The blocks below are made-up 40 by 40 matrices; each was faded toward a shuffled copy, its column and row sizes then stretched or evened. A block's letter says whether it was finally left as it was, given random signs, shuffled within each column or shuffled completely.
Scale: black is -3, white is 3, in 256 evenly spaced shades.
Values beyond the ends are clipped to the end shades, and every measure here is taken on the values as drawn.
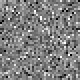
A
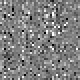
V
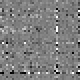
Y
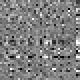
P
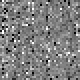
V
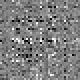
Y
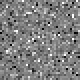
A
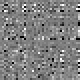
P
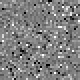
A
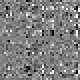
P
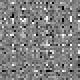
Y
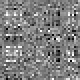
P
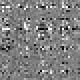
Y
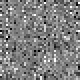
V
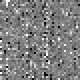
V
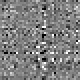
P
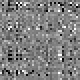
P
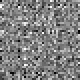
Y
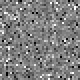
A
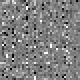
V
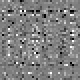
P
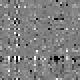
P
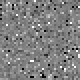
A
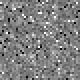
A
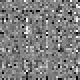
Y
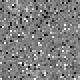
A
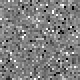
A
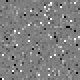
A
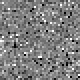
A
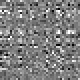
P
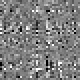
P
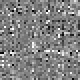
Y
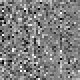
V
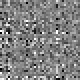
Y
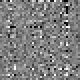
Y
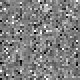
V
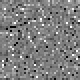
A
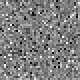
A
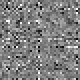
P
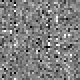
V
